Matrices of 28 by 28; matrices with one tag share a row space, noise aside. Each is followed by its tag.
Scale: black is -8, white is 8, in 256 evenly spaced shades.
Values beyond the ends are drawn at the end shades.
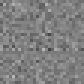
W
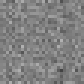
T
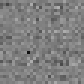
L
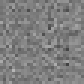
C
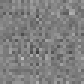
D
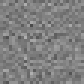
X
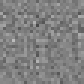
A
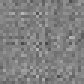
D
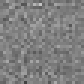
X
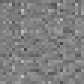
T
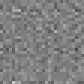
W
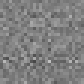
X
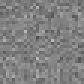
A
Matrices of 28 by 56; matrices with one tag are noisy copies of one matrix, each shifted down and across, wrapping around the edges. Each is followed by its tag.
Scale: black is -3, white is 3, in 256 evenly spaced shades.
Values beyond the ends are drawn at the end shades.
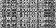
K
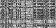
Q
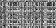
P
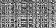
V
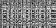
V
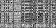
Q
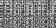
V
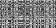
V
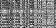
Q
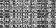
K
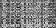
K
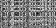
P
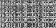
P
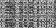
K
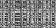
V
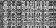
K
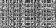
P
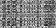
K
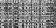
K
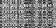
K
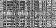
Q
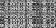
K
